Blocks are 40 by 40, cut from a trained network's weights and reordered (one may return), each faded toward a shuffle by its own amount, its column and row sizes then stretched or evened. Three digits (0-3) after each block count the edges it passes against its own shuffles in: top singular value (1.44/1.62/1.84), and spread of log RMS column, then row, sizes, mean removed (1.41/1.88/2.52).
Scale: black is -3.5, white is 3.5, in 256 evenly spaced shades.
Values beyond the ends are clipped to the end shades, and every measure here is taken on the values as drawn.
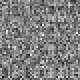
3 0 0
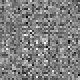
3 2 0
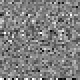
2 0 2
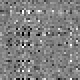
3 2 2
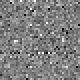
0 0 1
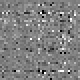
2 2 2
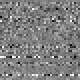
0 0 3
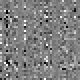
0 3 1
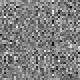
3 2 0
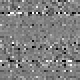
2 0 3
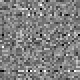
2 0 2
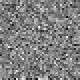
1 1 1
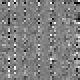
2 3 1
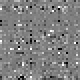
0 2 3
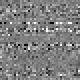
1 1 3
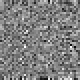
3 1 1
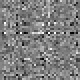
3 2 1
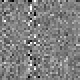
2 2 1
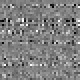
3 1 3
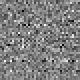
1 0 2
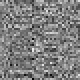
3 1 1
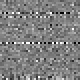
3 0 3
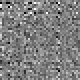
1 2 1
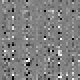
0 3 2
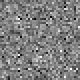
1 1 1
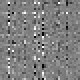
1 3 1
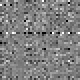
1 2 2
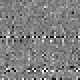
3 1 2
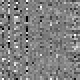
3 3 0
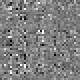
0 2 2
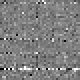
3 0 2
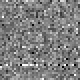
2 0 1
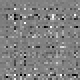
0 2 3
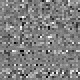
0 1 3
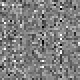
0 2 0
